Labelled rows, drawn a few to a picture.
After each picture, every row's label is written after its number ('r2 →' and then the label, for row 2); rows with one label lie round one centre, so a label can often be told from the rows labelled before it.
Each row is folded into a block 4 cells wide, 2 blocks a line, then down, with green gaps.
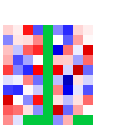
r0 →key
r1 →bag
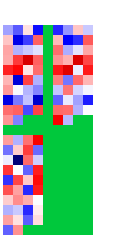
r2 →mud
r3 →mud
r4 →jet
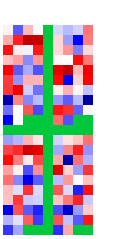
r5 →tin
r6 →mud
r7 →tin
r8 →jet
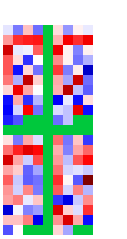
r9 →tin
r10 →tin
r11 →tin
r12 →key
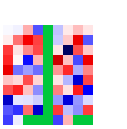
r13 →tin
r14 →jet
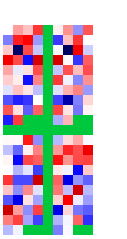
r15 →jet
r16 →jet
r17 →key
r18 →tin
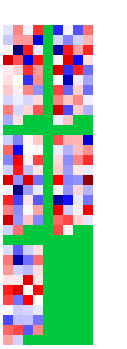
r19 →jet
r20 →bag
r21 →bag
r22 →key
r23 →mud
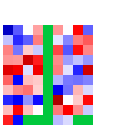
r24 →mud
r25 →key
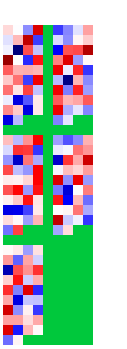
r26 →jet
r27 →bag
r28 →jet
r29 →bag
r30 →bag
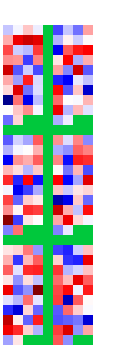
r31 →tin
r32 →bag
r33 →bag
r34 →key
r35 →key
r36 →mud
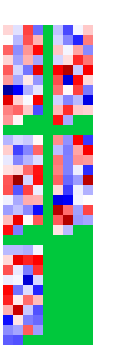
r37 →key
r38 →mud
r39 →mud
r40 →key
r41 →tin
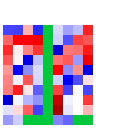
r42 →tin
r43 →bag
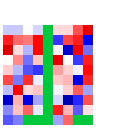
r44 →tin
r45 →jet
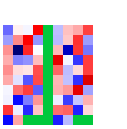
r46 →jet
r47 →jet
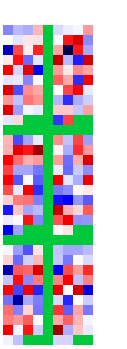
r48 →bag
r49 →jet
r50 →tin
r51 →key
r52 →bag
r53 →bag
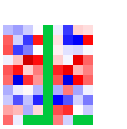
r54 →mud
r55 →mud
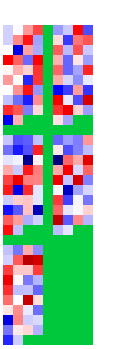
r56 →jet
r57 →key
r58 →mud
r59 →bag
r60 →tin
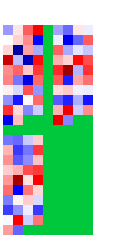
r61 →jet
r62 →mud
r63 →mud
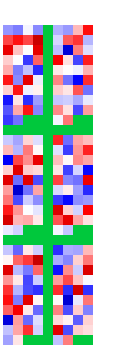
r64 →tin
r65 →jet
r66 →bag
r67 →key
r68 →tin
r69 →bag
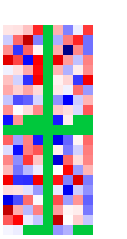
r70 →jet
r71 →jet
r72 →key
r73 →bag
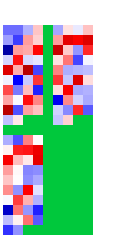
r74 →bag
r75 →tin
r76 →tin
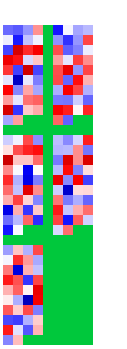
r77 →bag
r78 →mud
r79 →tin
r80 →bag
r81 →jet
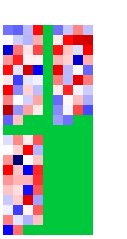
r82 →bag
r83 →tin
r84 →jet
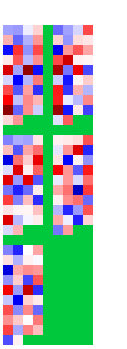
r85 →bag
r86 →bag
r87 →bag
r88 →jet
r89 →bag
